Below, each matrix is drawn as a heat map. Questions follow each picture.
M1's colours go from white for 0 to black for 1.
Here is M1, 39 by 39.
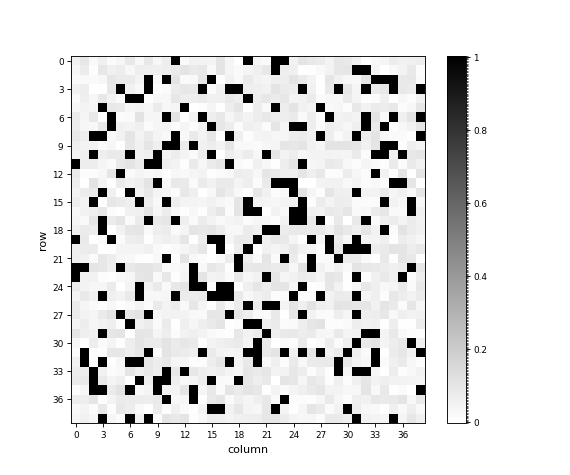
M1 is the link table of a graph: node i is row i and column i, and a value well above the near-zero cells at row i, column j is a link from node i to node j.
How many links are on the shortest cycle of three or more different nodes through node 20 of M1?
3
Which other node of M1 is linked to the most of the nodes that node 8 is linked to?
node 25
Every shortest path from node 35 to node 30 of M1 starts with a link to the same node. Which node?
node 38
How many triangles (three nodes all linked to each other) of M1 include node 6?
1
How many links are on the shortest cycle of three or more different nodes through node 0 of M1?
4
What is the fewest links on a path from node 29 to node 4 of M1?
3
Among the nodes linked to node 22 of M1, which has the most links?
node 13
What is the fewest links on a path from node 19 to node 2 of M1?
2
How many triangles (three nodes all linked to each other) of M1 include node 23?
1
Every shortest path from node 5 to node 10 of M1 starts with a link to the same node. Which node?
node 12
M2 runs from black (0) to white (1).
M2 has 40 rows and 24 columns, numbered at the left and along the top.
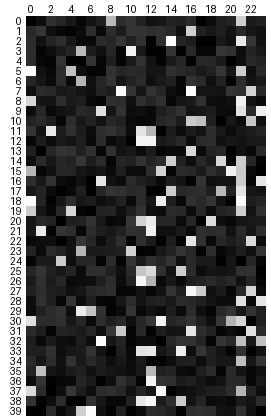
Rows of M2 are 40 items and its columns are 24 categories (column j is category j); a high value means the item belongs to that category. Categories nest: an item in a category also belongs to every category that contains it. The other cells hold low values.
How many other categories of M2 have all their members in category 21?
9
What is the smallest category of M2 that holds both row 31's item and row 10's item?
22
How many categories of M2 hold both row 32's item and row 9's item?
3
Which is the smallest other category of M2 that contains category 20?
13
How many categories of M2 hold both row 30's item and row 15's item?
4
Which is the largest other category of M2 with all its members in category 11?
15
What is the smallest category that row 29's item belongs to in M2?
6
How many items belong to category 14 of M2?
3
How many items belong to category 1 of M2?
2
